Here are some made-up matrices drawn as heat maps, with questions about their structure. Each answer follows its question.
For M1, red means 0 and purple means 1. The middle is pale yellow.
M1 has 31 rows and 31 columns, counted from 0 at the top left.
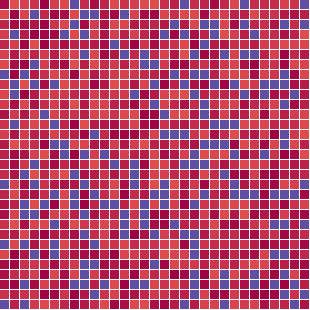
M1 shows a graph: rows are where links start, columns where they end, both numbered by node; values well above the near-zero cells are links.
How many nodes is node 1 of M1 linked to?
4
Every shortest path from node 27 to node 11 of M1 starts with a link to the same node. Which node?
node 19
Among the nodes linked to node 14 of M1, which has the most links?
node 28
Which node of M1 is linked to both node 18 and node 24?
node 0
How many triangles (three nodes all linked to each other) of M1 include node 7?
5
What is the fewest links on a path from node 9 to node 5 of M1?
2
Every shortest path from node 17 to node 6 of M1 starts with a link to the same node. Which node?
node 22
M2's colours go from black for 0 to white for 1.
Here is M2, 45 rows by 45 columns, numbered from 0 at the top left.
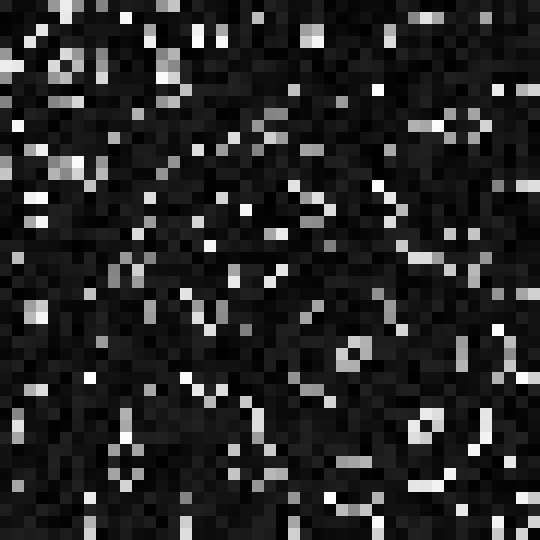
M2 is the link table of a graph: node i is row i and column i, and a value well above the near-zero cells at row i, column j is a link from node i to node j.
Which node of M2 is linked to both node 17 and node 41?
node 27
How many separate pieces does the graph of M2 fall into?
3
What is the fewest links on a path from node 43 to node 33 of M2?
3
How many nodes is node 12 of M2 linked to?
8
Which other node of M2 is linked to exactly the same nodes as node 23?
node 37
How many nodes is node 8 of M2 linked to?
7
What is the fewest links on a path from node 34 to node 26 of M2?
3
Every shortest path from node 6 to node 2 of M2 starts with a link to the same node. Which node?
node 5
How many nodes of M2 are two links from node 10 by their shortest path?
2
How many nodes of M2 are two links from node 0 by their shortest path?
2
